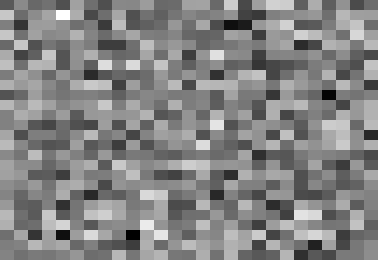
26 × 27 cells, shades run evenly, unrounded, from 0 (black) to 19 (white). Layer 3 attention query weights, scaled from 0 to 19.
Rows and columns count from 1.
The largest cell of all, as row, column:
2, 5
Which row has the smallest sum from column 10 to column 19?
3
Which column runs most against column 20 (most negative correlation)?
12
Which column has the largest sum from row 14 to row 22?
1
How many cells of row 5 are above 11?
8
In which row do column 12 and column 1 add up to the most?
7
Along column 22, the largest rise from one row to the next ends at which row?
4
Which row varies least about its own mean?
19
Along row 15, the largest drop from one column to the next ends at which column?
16
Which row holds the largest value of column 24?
13
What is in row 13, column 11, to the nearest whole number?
7
